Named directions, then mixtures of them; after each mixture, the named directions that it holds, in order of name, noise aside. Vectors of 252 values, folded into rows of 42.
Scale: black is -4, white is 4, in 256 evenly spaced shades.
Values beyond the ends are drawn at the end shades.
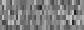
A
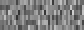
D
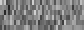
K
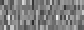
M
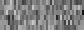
D, K, M.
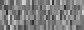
D, M.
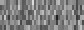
D, K, M.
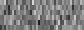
K.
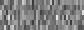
M.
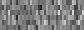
A, D.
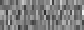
D, M.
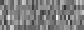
M.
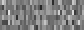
A, D.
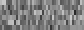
A, K.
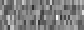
K, M.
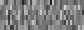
D, M.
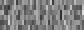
D, K, M.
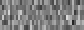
A, K.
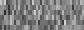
K.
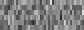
D, K, M.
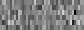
A.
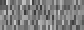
D, K, M.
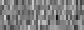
D, M.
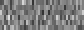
M.
